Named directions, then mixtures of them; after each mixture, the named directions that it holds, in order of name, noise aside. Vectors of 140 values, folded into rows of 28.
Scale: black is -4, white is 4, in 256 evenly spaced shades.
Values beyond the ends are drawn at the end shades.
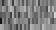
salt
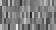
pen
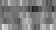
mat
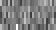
pen.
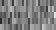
salt.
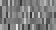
pen.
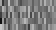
pen, salt.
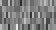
pen.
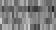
mat, salt.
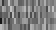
pen, salt.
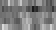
mat.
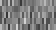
pen.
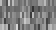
mat, pen.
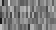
pen, salt.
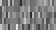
pen.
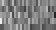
salt.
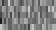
pen, salt.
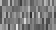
pen.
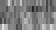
mat, salt.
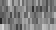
mat, salt.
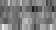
mat.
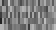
pen, salt.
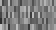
pen, salt.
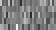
pen.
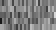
salt.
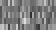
mat, pen.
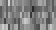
mat, pen.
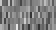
pen.
